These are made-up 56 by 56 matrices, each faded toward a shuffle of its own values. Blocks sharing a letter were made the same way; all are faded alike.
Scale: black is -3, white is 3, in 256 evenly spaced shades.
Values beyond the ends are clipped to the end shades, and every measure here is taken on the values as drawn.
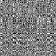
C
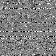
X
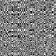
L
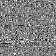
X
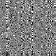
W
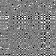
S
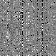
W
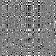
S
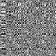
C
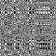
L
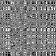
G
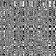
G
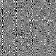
W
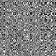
C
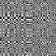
G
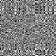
L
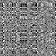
L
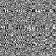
C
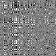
S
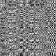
L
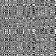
G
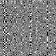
W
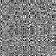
C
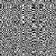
L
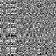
C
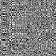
C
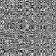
C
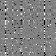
S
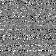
X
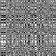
G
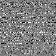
X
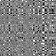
S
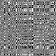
G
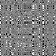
S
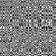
G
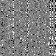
W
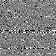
X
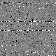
X
